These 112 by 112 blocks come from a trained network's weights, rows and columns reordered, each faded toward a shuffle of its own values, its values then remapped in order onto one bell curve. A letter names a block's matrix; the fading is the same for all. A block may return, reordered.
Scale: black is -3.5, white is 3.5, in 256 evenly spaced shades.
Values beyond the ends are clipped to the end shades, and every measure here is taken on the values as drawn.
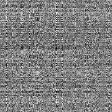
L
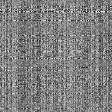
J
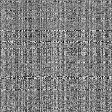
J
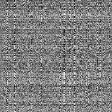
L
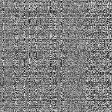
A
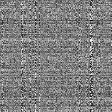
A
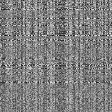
J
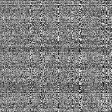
A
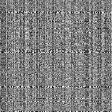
J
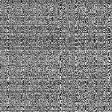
A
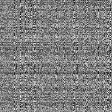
A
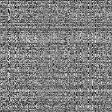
A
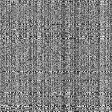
J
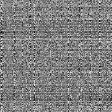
L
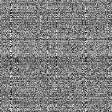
L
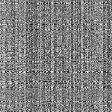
J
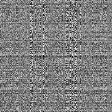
A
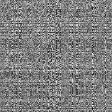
A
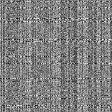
J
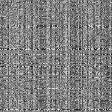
J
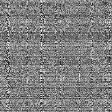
L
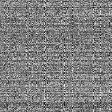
L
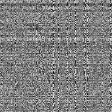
A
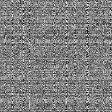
L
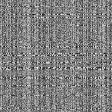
J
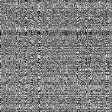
A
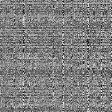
L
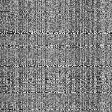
J
